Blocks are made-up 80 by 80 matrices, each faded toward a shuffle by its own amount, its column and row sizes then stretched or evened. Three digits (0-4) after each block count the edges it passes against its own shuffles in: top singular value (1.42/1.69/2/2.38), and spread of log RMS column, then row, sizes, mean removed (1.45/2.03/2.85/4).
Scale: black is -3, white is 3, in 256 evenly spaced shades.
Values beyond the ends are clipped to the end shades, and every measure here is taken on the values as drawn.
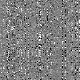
3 3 0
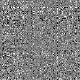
1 3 2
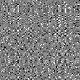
4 1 0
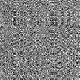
4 1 0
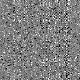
3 2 0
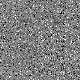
1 1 0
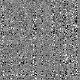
0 3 2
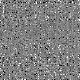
1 2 2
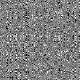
3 3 1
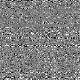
3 1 3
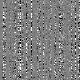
3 4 1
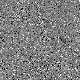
1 1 1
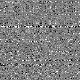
3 1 3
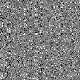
3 1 0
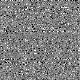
0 0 3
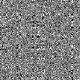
3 2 1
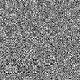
3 0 1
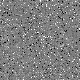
0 1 0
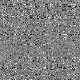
2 0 3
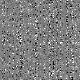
1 3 0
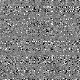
3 1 3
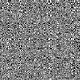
3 2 2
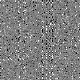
3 2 0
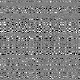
4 2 4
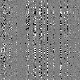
4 4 1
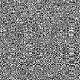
4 0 2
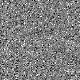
2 1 0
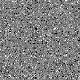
2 0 1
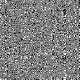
2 2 1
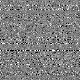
3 0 3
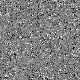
0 1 1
